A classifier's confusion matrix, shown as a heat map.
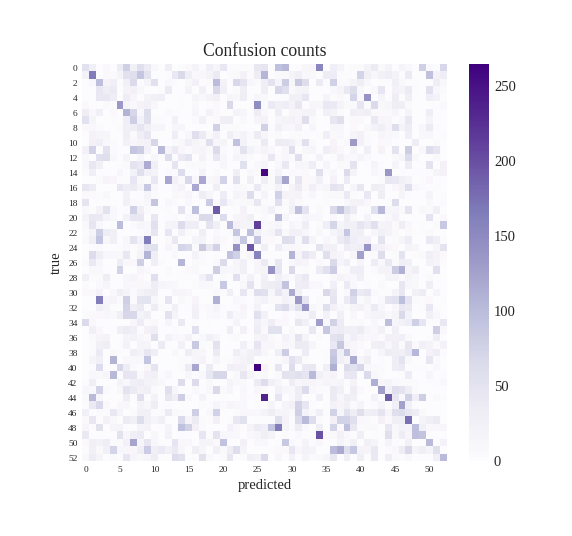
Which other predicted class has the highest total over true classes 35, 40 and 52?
25
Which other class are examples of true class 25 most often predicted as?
40
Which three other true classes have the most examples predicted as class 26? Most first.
14, 44, 1
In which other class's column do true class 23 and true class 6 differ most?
9
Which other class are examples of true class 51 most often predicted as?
37
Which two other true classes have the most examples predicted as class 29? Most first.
15, 0
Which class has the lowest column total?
11
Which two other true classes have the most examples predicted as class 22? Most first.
24, 10
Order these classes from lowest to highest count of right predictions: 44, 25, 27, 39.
39, 27, 25, 44
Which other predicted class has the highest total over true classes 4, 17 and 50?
41
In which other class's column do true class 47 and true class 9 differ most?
32
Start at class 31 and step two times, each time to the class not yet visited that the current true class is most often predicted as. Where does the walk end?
19
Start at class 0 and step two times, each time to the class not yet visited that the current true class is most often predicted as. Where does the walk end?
44
